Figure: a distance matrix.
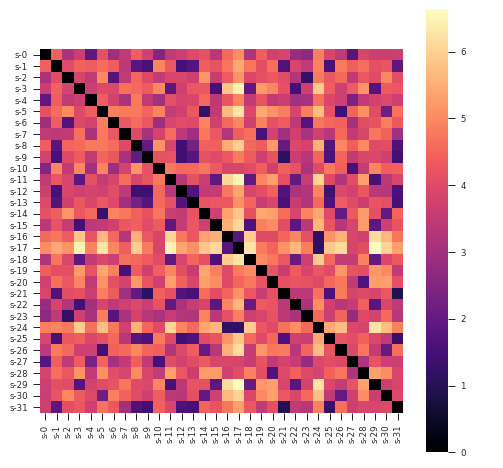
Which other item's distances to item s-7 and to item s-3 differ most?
s-19
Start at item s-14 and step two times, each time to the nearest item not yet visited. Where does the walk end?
s-26
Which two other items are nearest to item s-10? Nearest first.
s-27, s-0
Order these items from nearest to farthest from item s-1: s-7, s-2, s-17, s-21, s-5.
s-21, s-7, s-2, s-5, s-17
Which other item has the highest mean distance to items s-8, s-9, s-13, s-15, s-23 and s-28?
s-17
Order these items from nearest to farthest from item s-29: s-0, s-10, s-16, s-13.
s-0, s-13, s-10, s-16
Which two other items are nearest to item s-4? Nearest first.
s-0, s-27
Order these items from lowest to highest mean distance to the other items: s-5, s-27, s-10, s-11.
s-27, s-11, s-10, s-5
